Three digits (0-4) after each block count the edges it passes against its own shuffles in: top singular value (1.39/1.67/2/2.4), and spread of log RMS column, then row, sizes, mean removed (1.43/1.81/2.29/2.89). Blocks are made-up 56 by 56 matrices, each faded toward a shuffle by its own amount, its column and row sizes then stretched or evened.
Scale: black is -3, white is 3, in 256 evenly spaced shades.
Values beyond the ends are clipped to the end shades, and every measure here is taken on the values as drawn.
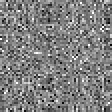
3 0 0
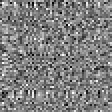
3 1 2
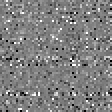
2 1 3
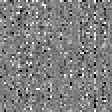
1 4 1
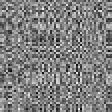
4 3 2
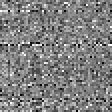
3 0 3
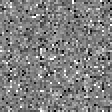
1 1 1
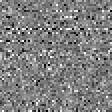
2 0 3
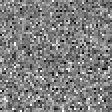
0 0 0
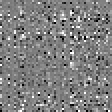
1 4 3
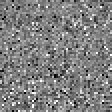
0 1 2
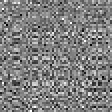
4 1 2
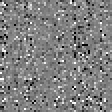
1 3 0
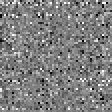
0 2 3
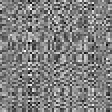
4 4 0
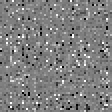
0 3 2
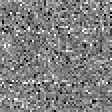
0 0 2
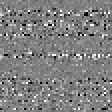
0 0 4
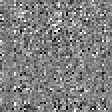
0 2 3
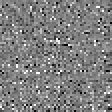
2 0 2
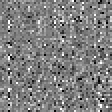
2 3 1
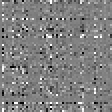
1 4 4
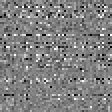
2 2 4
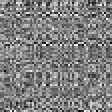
4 0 4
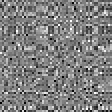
4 1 2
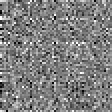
3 2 1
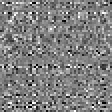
3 1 4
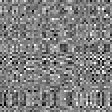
4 2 3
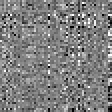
3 4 2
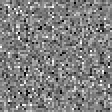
0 1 0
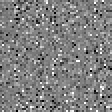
1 2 0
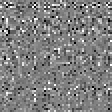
3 2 3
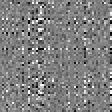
4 4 3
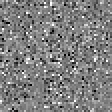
0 1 0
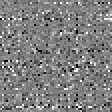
2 0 4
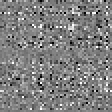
1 3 4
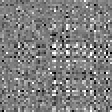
4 3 3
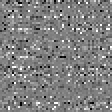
2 1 4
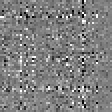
1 4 3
